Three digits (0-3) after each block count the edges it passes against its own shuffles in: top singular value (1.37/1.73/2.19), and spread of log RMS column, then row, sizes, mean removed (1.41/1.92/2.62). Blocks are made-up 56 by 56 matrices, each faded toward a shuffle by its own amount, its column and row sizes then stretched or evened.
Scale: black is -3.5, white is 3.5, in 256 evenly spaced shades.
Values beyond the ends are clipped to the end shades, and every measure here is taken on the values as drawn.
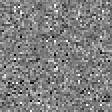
0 1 1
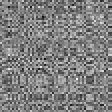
3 1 2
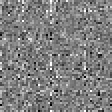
2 2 2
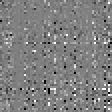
1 3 2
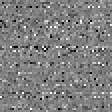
0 0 3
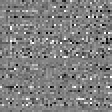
0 1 3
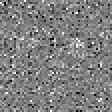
2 1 1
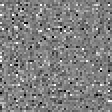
0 1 1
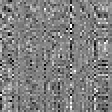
3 3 0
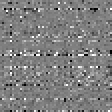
3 1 3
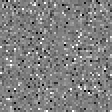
0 1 0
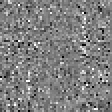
2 2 0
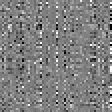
3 3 1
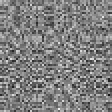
3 0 2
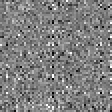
2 2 2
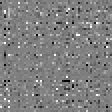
0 2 3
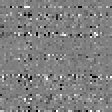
0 2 3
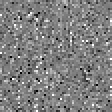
0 1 0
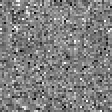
1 1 0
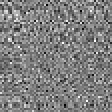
3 0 2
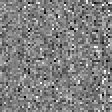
1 2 0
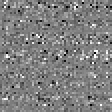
0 1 3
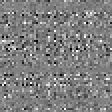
0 2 3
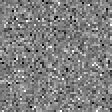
1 0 0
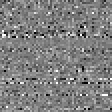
0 0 3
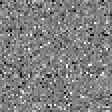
1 0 1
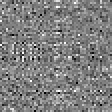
2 1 2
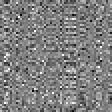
3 2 0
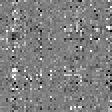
1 3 2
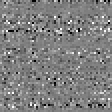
0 1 3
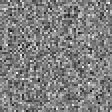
2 1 0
